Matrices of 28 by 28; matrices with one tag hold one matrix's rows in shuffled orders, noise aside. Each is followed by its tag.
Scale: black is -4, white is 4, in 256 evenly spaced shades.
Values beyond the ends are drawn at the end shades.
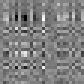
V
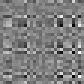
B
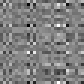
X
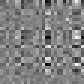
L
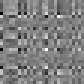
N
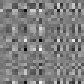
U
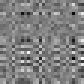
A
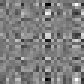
L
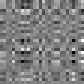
A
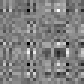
X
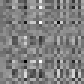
U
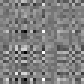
V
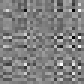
B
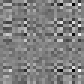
B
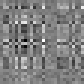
V
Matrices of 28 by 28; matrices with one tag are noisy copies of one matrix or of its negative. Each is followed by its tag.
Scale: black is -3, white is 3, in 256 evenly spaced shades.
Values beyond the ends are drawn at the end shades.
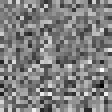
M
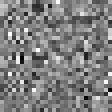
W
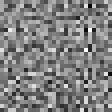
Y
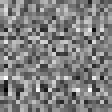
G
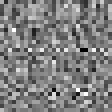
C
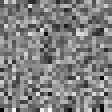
M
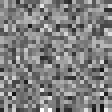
M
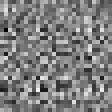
G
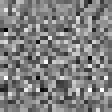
G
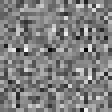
Y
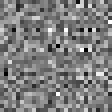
Y
